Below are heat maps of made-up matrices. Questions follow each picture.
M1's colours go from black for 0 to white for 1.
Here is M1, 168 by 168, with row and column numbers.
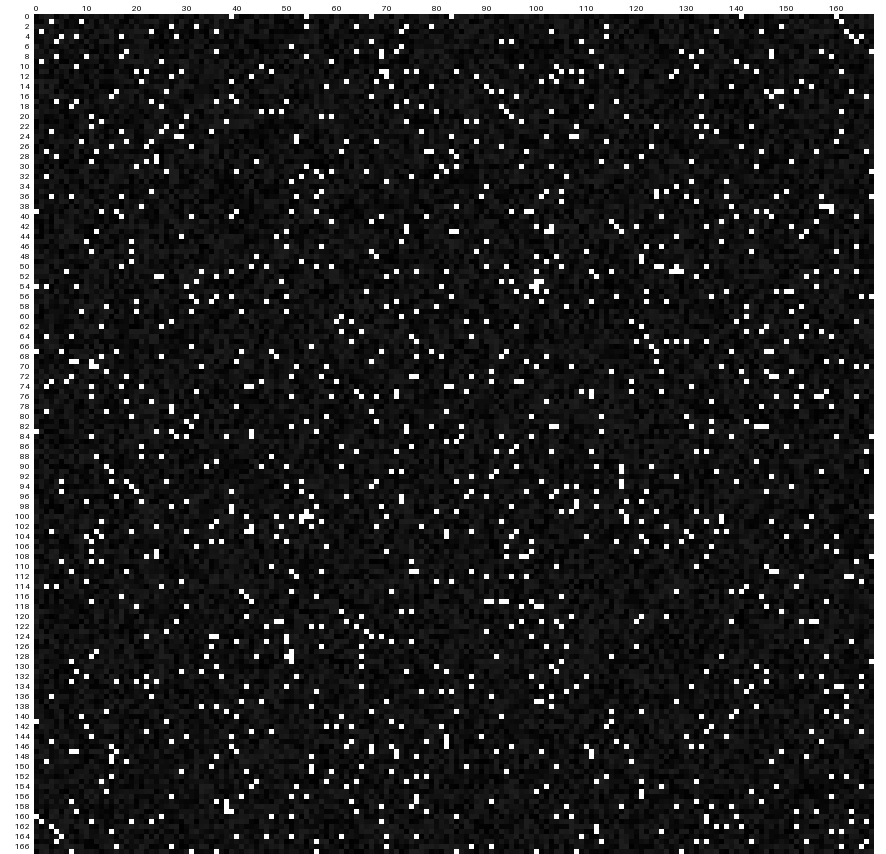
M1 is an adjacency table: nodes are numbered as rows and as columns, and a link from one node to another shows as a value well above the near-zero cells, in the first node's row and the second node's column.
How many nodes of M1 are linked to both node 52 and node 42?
0
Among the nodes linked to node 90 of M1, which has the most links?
node 50
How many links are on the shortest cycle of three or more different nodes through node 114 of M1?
5
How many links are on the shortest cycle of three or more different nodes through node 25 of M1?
4
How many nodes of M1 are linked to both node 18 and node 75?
2
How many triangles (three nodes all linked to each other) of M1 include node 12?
1
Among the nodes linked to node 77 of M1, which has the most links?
node 102
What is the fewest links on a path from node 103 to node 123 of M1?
3
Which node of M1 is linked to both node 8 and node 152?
node 159
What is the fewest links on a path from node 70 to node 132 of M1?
2
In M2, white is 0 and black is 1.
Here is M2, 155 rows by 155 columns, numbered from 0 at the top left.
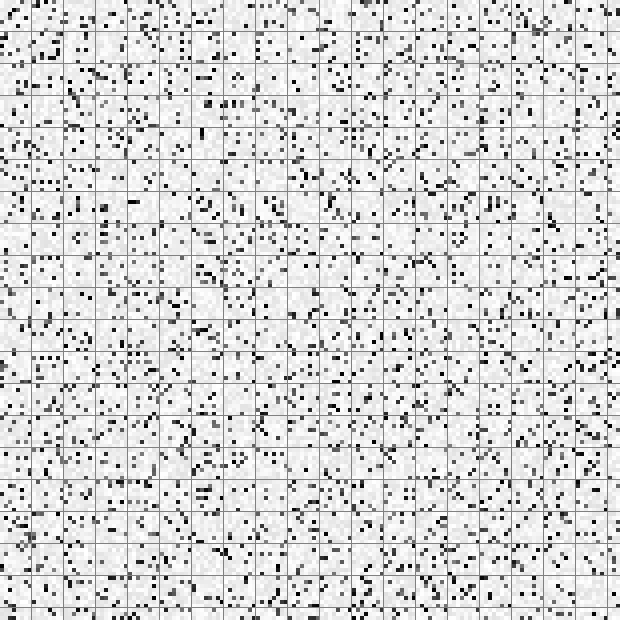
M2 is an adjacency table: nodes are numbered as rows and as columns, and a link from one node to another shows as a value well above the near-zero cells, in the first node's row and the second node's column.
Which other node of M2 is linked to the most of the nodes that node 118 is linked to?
node 108
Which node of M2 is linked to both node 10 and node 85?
node 54
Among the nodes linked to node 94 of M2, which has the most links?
node 19
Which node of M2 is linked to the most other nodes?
node 73
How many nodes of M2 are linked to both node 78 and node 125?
6
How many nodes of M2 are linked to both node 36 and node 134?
4
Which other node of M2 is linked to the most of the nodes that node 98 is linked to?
node 137
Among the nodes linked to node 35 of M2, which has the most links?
node 113
